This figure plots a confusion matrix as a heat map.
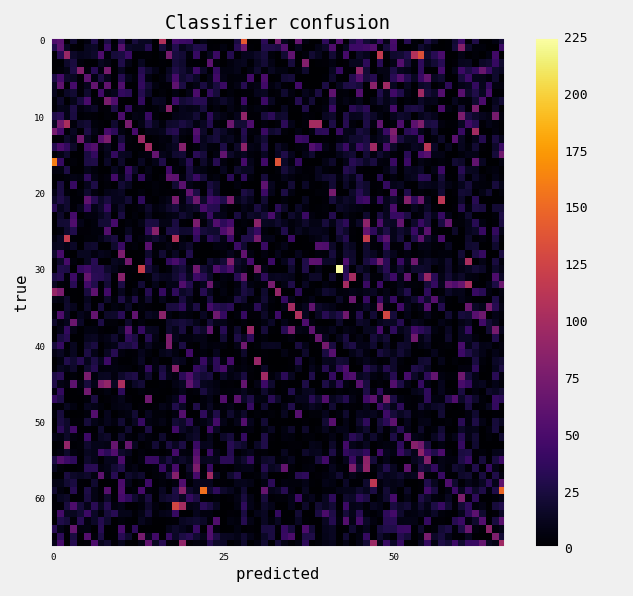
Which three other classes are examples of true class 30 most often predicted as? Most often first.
42, 13, 21
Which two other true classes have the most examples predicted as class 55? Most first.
14, 31
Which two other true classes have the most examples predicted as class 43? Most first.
32, 36
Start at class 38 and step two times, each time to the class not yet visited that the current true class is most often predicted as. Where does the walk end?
61
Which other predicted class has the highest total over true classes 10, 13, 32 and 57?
23
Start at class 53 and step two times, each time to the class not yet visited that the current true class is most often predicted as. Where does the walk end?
54
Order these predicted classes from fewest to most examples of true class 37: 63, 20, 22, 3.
22, 20, 63, 3
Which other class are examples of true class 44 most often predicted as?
31
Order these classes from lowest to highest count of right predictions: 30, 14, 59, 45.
59, 45, 30, 14
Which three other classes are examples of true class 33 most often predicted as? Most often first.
0, 1, 6
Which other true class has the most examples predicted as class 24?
36
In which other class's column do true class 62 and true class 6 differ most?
47
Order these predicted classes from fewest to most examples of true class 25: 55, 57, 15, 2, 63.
57, 2, 63, 55, 15
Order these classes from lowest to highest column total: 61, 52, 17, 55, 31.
17, 52, 61, 31, 55
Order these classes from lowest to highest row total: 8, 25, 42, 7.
42, 8, 7, 25
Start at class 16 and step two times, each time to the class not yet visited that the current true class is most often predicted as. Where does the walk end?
28
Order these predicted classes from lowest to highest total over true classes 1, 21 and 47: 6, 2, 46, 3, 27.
3, 2, 6, 27, 46
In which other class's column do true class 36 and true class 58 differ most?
49
